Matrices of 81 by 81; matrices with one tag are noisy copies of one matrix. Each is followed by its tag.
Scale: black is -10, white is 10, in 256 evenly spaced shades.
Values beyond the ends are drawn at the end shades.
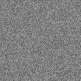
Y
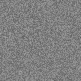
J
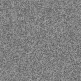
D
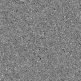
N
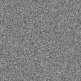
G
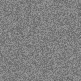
J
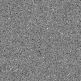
Y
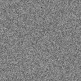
G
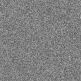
D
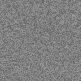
G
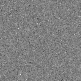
J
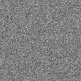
Y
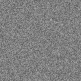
Y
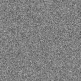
J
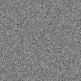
G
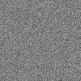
J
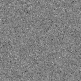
N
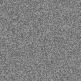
J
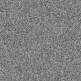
D
